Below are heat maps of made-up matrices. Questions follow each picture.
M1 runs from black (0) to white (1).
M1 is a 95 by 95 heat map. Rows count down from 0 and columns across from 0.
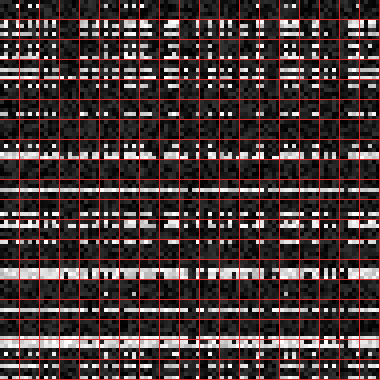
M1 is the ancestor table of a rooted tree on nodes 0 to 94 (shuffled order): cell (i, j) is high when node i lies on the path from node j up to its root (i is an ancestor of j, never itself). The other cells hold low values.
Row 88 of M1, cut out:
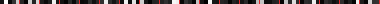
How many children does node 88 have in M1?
5
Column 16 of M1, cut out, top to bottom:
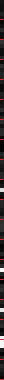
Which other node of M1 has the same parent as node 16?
39
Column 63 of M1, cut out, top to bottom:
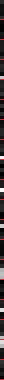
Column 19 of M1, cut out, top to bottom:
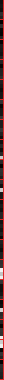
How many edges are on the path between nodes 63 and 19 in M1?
2
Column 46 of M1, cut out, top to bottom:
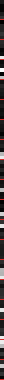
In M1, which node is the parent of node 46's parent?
53
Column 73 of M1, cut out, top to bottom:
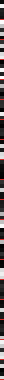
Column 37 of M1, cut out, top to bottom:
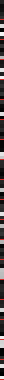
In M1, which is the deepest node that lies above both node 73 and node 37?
28
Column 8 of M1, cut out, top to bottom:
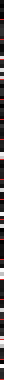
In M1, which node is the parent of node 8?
14
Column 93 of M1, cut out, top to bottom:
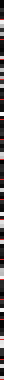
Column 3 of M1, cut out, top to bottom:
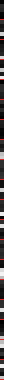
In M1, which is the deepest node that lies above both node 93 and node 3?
94
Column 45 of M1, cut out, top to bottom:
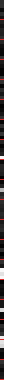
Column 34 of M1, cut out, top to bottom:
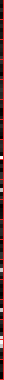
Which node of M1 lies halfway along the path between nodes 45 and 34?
69
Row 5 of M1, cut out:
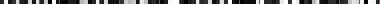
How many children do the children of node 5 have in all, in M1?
1
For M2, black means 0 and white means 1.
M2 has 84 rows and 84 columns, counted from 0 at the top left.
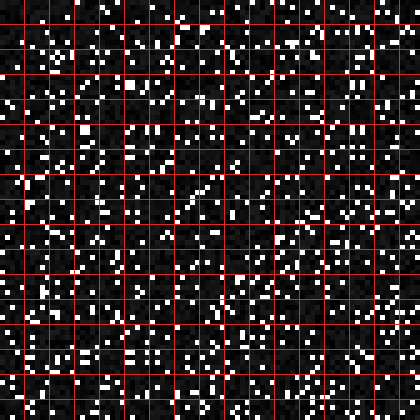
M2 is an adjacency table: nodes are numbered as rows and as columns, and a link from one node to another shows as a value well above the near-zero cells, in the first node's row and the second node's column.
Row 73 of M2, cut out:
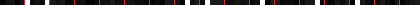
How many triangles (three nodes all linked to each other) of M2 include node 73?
7
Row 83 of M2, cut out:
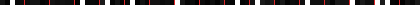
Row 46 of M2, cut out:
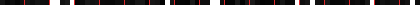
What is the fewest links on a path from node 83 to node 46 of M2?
3
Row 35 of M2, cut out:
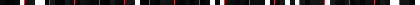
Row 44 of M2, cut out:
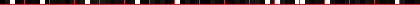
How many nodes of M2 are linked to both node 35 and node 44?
6
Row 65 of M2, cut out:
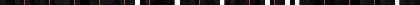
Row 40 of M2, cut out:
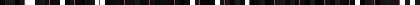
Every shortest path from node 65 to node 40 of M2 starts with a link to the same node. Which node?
node 53
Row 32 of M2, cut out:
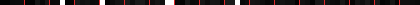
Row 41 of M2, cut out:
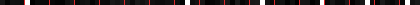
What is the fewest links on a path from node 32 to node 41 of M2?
3
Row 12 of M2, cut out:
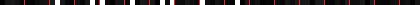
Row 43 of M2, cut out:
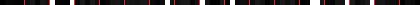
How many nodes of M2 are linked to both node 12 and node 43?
1
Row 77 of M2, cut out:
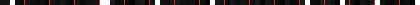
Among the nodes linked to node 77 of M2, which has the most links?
node 42
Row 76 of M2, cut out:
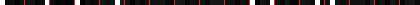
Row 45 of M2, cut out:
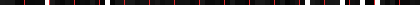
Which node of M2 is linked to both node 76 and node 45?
node 9
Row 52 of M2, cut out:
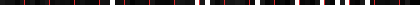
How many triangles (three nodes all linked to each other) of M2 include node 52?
3
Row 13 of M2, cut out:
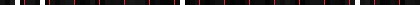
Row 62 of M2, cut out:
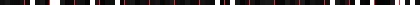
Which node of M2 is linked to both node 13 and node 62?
node 71
